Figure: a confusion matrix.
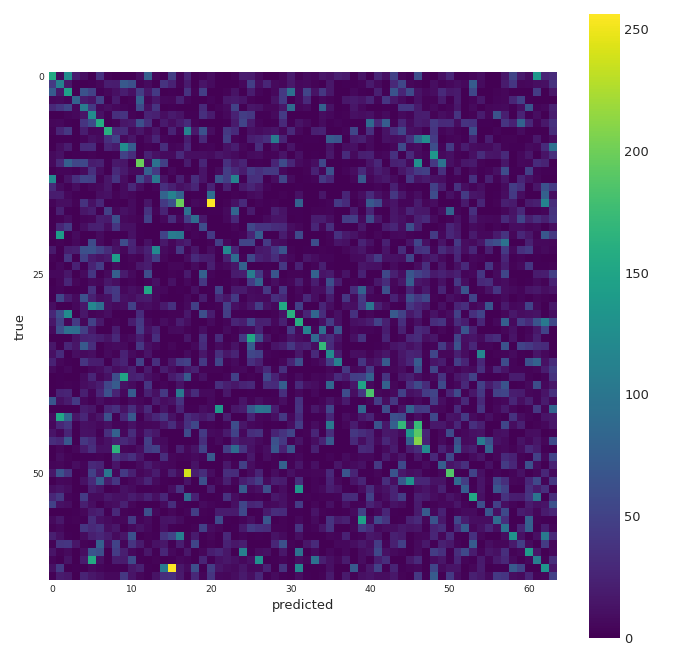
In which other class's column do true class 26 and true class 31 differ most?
62
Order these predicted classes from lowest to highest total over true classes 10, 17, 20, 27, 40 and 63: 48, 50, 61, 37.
61, 37, 50, 48
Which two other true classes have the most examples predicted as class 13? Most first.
22, 11
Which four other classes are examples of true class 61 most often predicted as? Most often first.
5, 26, 33, 10
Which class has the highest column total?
46
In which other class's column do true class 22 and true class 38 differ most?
9
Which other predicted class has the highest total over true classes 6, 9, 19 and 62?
15
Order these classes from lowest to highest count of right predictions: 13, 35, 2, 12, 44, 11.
12, 13, 35, 2, 44, 11
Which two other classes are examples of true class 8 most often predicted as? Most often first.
47, 28
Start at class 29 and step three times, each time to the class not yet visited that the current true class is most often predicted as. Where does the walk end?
39
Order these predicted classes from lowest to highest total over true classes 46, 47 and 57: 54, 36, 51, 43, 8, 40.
36, 43, 40, 54, 51, 8
